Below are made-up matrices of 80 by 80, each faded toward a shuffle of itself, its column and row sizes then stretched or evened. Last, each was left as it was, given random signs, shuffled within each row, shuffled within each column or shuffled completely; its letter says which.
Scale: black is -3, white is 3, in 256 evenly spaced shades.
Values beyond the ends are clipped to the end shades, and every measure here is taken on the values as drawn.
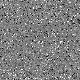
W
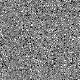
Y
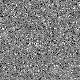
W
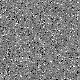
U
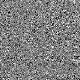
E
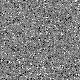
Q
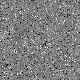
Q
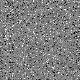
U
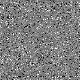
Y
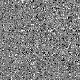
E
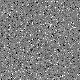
U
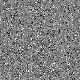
U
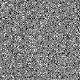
E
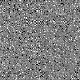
E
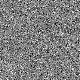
Q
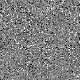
E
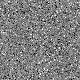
Q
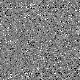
Y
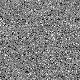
W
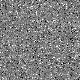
W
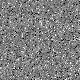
Q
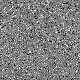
Q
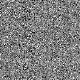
Y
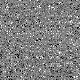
E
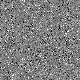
U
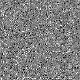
E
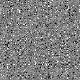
E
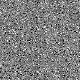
Y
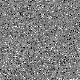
W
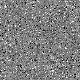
Y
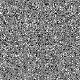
E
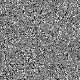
U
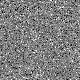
Q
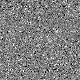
W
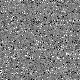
W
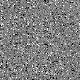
E
